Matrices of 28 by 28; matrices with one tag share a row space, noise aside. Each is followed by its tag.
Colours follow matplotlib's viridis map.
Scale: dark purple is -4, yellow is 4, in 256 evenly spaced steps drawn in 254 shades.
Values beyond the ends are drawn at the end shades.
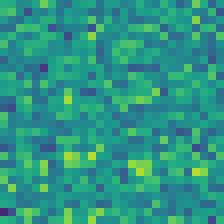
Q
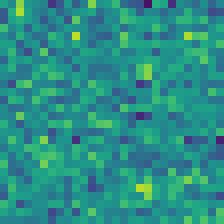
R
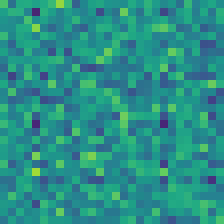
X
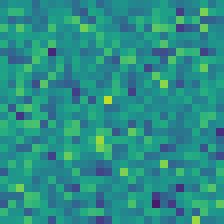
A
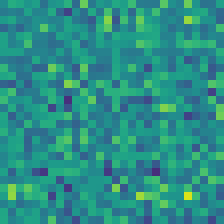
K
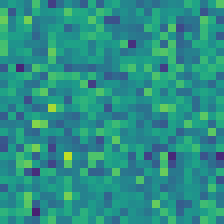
A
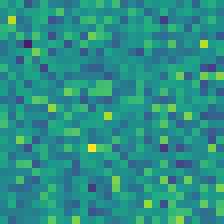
A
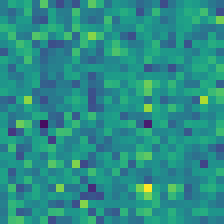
R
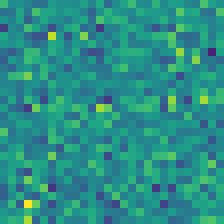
A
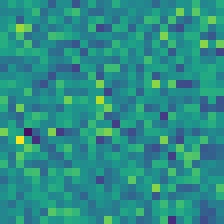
A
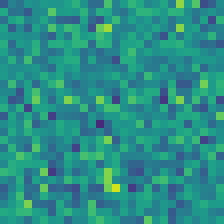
A
